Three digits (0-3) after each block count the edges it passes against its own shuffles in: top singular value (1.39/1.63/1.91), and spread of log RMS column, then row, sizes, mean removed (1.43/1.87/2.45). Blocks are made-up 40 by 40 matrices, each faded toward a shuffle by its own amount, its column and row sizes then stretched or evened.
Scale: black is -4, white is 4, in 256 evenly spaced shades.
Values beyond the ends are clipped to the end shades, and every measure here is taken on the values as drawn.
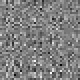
3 2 1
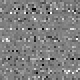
0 0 3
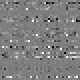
1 0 3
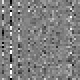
3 3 0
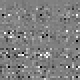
1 1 3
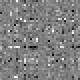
2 2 2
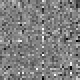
1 2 1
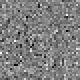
0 0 0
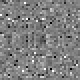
2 0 1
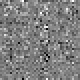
0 2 1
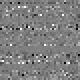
0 0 3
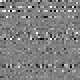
3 0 3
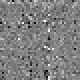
0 2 1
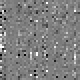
0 3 0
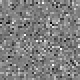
1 0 1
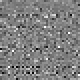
3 0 2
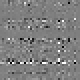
3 2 3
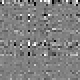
3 2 3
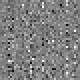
1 2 0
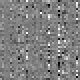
2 3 0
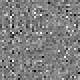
2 1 1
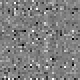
1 2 2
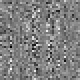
2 3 0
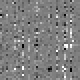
1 3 1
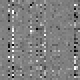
3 3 1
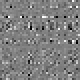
3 2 3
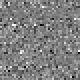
1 0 2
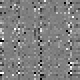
3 3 1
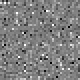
1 1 0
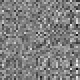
3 2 0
